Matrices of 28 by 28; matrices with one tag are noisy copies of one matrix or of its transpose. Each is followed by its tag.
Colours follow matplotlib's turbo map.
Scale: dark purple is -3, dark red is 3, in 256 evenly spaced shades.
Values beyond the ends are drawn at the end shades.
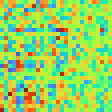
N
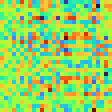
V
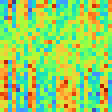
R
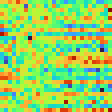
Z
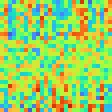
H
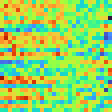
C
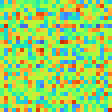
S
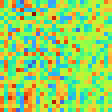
N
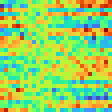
R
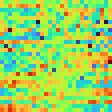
H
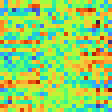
H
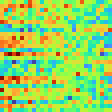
C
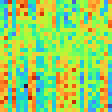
R
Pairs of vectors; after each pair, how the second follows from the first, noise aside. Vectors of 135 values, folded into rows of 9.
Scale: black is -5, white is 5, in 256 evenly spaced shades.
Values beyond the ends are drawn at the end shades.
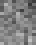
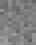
reversed, negated, shrunk.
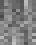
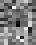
wrapped around, negated, scaled up.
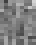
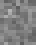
wrapped around, shrunk.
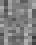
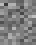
shuffled.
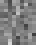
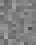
wrapped around, shrunk.
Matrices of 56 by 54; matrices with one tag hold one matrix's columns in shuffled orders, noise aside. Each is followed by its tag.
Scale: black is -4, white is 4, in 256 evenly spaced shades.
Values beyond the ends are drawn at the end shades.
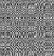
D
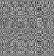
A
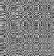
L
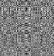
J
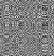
L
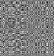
A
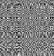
D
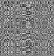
A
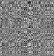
A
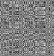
A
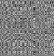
A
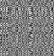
J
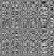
A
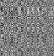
J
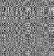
J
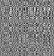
J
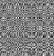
D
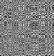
L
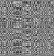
A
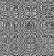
L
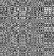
J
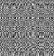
D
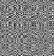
L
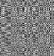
J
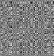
A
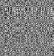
J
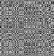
A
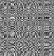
D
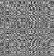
A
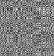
J
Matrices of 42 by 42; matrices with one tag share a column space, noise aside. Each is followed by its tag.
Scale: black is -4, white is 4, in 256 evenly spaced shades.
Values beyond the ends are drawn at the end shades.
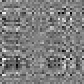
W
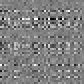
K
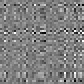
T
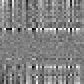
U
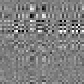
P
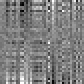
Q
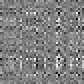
W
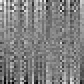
Q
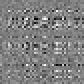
K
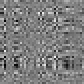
W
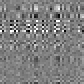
P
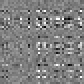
K
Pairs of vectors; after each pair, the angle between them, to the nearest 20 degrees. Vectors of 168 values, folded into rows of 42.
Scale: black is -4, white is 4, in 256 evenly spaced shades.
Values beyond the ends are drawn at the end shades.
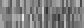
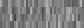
120 degrees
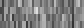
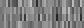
80 degrees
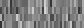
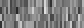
20 degrees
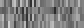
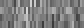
140 degrees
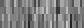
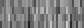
20 degrees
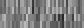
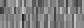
60 degrees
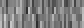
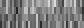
140 degrees
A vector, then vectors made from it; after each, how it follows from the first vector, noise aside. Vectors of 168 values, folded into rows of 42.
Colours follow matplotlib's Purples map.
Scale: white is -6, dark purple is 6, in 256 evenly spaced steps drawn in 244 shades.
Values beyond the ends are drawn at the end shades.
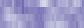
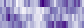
negated, scaled up.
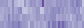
negated, partly zeroed.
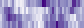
negated, scaled up.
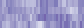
reversed.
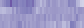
wrapped around, partly zeroed.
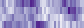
reversed, negated, scaled up.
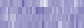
partly zeroed.
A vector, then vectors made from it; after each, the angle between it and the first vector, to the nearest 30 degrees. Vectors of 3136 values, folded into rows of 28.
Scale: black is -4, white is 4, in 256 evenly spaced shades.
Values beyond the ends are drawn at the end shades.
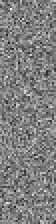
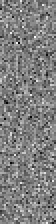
60 degrees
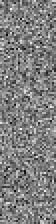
30 degrees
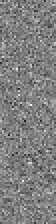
60 degrees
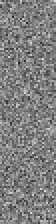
30 degrees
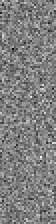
90 degrees
